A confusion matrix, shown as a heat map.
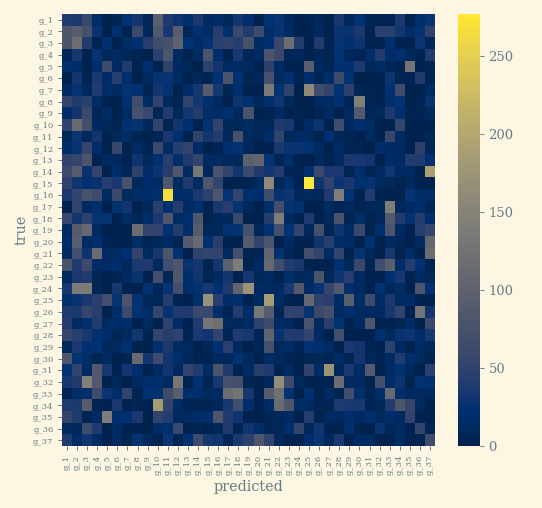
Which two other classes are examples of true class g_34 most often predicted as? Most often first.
g_10, g_22
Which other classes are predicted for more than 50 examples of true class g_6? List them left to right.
g_17, g_21, g_28
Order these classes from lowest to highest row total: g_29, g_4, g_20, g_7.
g_29, g_4, g_20, g_7
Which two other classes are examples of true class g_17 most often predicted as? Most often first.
g_33, g_22
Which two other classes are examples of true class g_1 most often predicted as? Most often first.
g_10, g_3
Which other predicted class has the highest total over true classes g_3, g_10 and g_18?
g_2
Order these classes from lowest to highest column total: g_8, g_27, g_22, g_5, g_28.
g_5, g_27, g_8, g_28, g_22
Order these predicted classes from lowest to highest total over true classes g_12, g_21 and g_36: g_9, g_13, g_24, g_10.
g_9, g_13, g_24, g_10
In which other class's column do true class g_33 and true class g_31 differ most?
g_27
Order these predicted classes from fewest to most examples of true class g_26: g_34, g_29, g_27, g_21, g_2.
g_29, g_2, g_34, g_27, g_21
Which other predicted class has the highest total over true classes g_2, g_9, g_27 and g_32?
g_3
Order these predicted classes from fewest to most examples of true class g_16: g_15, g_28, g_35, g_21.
g_35, g_15, g_21, g_28
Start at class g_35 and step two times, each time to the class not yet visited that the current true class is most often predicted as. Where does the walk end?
g_25
